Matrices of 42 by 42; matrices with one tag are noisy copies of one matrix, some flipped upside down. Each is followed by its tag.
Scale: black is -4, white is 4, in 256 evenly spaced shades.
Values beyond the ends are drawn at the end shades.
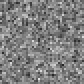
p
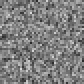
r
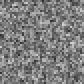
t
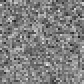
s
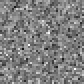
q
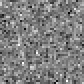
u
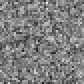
t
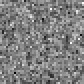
u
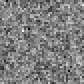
u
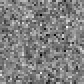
u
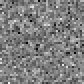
t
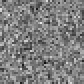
r
